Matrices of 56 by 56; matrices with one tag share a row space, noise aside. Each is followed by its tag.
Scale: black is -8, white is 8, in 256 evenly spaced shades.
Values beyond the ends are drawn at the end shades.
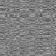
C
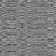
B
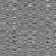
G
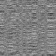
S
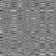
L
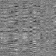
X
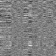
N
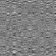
G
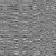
X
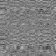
C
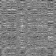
B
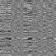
N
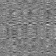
G
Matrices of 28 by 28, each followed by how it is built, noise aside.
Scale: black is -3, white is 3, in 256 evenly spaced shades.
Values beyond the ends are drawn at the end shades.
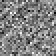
Hankel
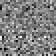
uneven rows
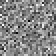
Hankel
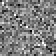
diagonal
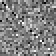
diagonal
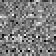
uneven rows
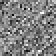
Hankel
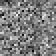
repeating rows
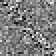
banded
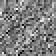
Hankel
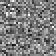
blocks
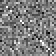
diagonal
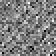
Hankel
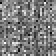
blocks
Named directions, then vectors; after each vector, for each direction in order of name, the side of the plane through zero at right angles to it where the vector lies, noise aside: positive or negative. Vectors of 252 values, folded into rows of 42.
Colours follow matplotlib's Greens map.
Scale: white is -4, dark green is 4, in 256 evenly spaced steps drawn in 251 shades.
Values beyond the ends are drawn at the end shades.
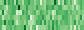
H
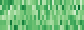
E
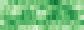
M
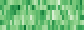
negative, positive, negative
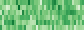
negative, positive, positive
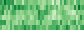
positive, positive, negative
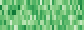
negative, positive, negative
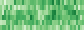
negative, negative, positive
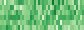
negative, negative, positive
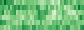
positive, positive, negative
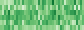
negative, negative, positive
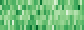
positive, negative, negative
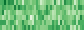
positive, positive, negative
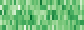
positive, negative, positive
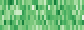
positive, positive, positive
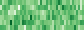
positive, negative, positive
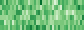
positive, negative, negative
